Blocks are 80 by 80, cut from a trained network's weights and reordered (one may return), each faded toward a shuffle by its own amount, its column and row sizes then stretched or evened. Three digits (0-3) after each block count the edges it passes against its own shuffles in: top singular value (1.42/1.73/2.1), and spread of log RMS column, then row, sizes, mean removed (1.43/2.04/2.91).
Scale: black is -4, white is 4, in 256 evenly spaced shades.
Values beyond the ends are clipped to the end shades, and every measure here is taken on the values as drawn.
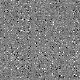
0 2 1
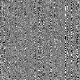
2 3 0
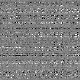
2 1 3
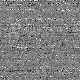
1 0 2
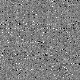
0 0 2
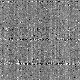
2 0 2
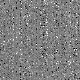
0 2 0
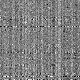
3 0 2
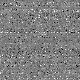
1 0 2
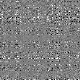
0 2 3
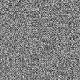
2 0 1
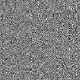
2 3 0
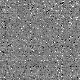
0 1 1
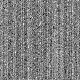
3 0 0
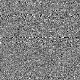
1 0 2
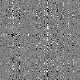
1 3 2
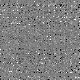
0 1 2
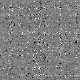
0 2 2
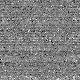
2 0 1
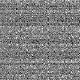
3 2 0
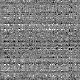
3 2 2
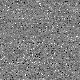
0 0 1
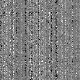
3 3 0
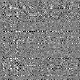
2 2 3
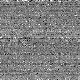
2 0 2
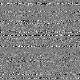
2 0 3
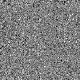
0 1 1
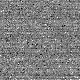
2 0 0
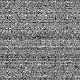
3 1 1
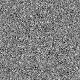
0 0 1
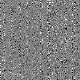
0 3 0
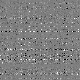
1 1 3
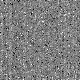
0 0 0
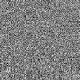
2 1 1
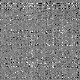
1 1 2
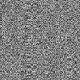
3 1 1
